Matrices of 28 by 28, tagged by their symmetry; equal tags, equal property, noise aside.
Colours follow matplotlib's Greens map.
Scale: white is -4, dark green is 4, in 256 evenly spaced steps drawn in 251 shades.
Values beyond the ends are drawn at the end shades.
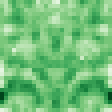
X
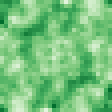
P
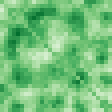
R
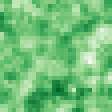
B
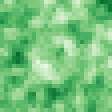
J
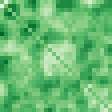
R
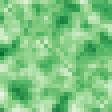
J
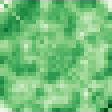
R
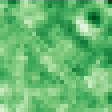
J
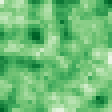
R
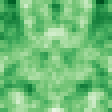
X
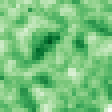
R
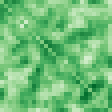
R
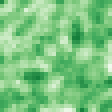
R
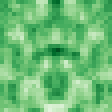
X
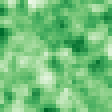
B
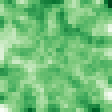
B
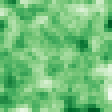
B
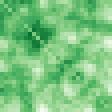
R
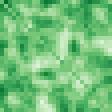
R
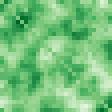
R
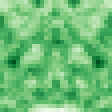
X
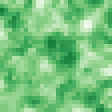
J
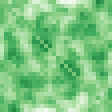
P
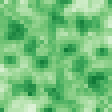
P
